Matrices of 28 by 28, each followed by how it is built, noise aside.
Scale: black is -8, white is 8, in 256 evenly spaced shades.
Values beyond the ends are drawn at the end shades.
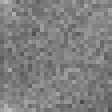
smooth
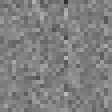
uneven columns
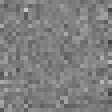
uneven columns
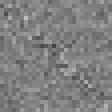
banded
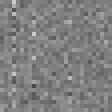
uneven columns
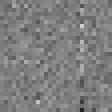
uneven columns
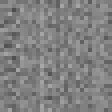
repeating rows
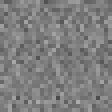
repeating columns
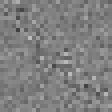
banded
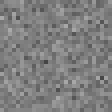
repeating rows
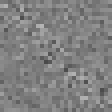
banded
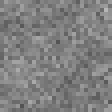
smooth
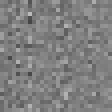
uneven columns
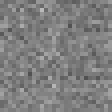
repeating rows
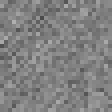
Hankel
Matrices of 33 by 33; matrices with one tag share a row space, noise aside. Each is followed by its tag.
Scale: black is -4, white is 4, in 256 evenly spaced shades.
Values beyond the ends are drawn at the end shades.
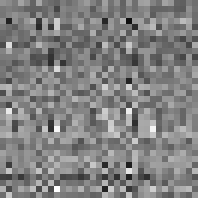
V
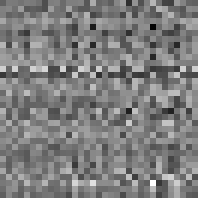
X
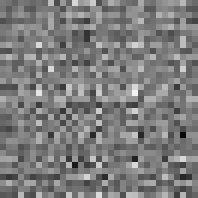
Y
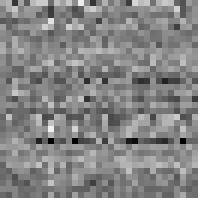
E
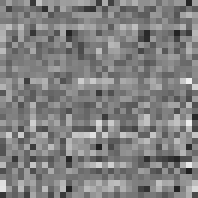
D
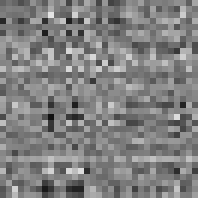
E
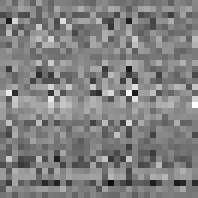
V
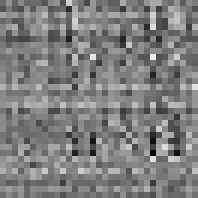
X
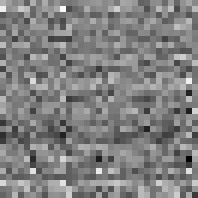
D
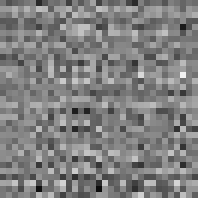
Y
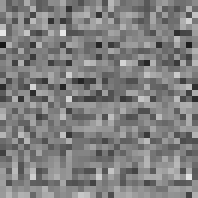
D
